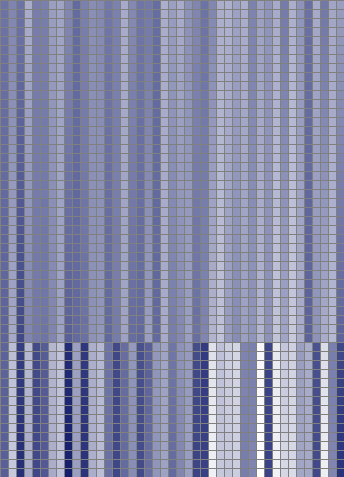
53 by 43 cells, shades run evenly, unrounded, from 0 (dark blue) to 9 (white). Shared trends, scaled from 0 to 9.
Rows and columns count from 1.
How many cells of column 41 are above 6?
15
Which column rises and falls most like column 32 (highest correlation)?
19
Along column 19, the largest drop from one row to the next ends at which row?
39
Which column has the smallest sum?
3
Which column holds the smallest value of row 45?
9
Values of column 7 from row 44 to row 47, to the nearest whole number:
6 6 6 6
